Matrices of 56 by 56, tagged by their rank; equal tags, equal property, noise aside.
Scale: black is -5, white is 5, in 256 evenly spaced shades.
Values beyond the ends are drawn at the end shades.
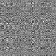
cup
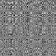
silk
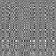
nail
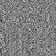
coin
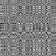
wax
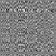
silk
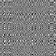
wax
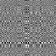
nail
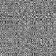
coin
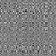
silk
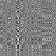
wax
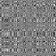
nail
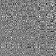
cup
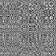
silk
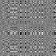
nail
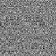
coin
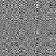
wax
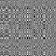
nail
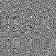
cup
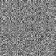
coin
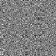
cup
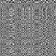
wax
